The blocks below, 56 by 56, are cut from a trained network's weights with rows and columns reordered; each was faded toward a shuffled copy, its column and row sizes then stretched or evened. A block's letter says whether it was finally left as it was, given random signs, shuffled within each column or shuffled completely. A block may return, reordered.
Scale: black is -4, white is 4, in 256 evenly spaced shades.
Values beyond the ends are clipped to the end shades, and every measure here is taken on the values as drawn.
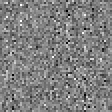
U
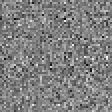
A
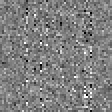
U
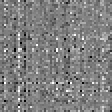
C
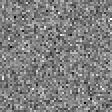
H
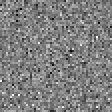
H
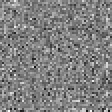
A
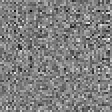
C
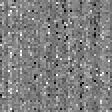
U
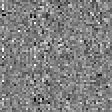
A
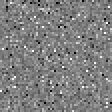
H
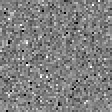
H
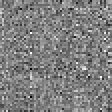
C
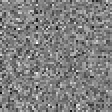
C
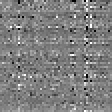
C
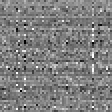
C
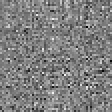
C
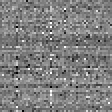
C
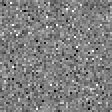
H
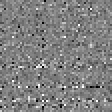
A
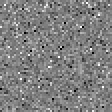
H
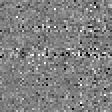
A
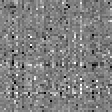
C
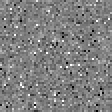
H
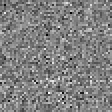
A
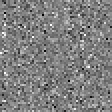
U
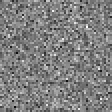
H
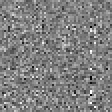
A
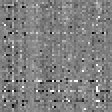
C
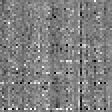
C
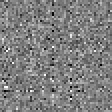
A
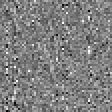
U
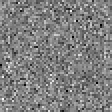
H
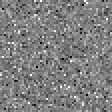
H
